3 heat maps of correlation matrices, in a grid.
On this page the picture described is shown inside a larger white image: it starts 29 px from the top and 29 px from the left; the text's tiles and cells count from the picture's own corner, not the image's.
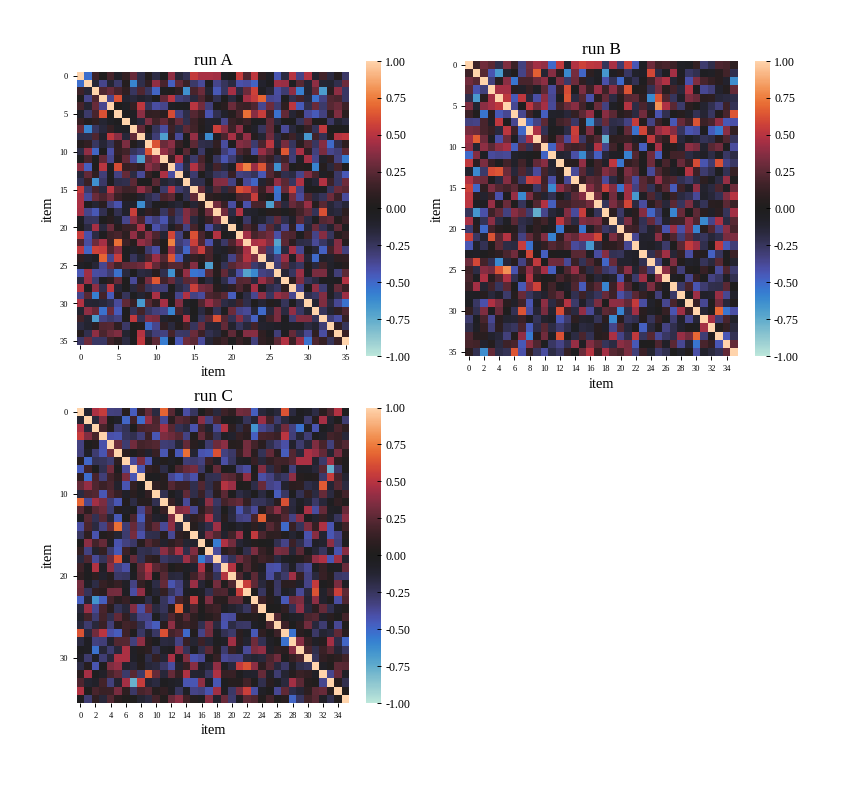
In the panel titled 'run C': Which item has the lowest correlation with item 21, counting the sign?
12
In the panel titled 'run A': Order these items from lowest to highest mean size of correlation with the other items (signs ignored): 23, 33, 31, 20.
33, 20, 31, 23
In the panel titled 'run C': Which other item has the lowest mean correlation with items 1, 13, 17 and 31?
8
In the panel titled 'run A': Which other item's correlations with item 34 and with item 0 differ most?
30
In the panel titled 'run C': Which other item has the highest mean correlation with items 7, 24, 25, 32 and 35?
13
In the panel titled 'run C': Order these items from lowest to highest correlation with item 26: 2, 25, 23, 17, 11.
2, 23, 11, 25, 17
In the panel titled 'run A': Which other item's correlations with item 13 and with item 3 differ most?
24
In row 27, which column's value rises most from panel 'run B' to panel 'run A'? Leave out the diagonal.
15
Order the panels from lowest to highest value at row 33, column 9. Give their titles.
run A, run C, run B
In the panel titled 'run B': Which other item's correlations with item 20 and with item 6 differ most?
15
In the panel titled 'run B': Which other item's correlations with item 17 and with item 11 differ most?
21
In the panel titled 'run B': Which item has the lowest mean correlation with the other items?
11
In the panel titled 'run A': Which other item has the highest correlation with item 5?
22
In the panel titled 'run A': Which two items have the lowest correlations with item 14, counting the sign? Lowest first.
2, 23
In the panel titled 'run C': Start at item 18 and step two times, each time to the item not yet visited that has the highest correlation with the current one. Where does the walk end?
14
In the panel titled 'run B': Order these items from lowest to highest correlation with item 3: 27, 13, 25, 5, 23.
23, 27, 25, 5, 13
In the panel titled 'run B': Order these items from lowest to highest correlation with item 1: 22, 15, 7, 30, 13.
13, 15, 7, 30, 22
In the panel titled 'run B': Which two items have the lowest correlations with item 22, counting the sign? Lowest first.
16, 8
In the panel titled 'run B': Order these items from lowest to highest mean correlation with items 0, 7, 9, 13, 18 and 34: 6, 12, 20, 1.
1, 20, 6, 12
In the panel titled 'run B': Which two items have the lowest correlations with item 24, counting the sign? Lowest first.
4, 18
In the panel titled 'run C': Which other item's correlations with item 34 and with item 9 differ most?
20
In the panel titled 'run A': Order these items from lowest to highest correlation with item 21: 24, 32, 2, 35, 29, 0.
2, 29, 35, 24, 32, 0
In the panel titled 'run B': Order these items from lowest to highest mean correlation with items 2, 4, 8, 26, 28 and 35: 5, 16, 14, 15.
16, 14, 15, 5
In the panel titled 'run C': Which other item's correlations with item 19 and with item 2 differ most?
23
